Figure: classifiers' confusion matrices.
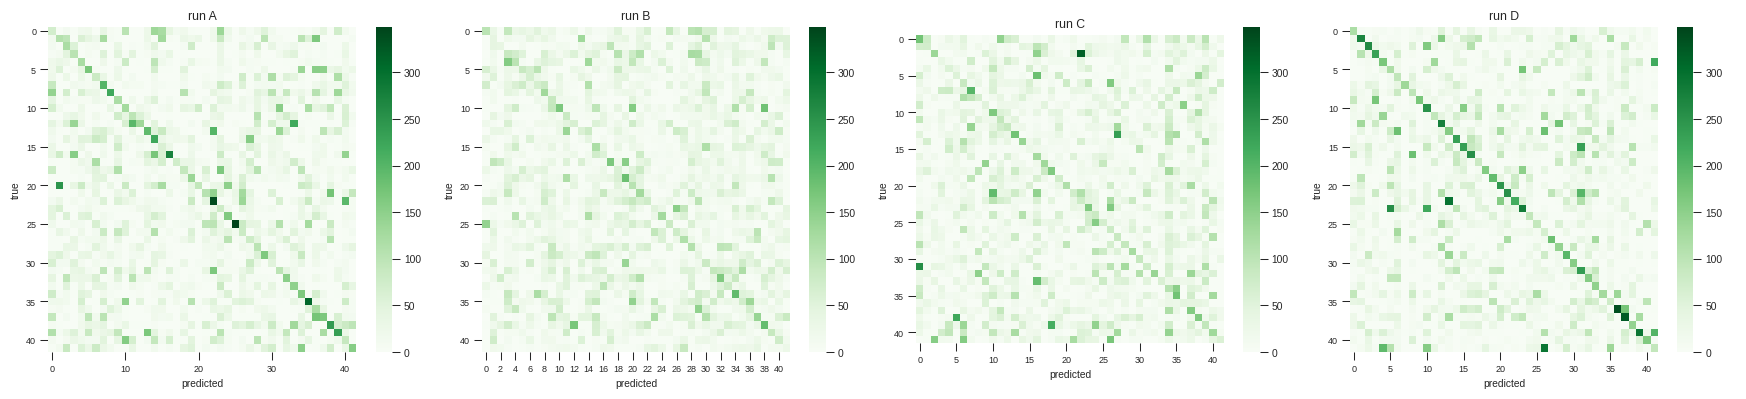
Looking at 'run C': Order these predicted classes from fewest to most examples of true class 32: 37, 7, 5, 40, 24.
5, 7, 40, 24, 37
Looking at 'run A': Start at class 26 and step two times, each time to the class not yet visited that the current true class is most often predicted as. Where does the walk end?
27
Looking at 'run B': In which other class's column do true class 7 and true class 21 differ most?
14
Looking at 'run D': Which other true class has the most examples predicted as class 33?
27
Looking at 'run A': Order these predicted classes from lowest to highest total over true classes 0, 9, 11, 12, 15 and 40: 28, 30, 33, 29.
29, 30, 33, 28
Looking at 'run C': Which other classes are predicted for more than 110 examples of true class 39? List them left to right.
6, 18, 24
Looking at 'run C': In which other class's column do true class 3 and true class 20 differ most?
37
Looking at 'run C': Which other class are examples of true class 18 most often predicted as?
34
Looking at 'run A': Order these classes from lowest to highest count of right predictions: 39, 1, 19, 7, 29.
1, 19, 29, 7, 39
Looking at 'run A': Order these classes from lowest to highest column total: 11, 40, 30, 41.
41, 11, 30, 40
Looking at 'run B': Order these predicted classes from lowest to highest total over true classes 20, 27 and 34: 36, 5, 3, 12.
5, 12, 36, 3
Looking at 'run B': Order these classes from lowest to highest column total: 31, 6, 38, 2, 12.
2, 12, 6, 31, 38
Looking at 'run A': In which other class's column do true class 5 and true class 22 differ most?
40
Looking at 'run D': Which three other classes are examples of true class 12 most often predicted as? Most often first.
28, 1, 3
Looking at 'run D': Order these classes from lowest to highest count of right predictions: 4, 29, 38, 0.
0, 38, 4, 29
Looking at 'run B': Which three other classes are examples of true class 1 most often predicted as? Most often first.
13, 30, 39
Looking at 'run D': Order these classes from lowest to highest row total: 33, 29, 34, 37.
33, 29, 34, 37
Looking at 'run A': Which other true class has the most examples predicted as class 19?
35
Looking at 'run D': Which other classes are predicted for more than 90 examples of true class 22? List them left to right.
13, 20, 31
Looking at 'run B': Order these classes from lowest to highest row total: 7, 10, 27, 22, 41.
41, 27, 7, 22, 10
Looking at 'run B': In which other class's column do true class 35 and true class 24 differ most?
20
